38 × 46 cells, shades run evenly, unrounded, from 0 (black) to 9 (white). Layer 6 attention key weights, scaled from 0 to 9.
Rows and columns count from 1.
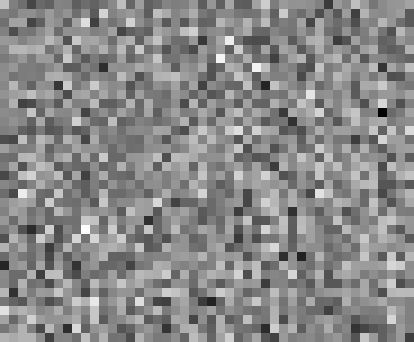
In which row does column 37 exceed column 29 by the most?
18
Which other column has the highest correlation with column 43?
28
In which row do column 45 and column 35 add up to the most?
11
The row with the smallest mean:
37
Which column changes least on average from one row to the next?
13
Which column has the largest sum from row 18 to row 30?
42
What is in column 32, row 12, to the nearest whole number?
5
